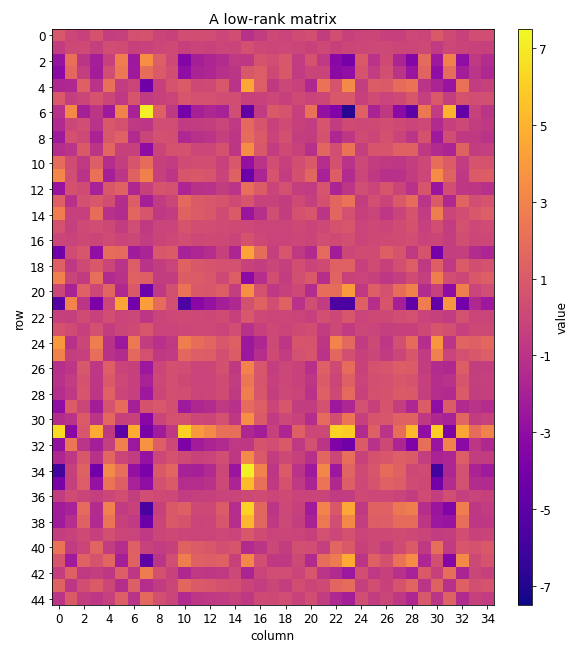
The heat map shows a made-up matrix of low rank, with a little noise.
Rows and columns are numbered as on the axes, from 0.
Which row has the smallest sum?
21
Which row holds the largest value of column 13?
31
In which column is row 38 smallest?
7
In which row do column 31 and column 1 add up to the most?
6
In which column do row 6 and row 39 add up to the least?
23
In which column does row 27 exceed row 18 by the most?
15
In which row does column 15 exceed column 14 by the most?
34
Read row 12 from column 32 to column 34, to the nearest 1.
-1 -1 -1
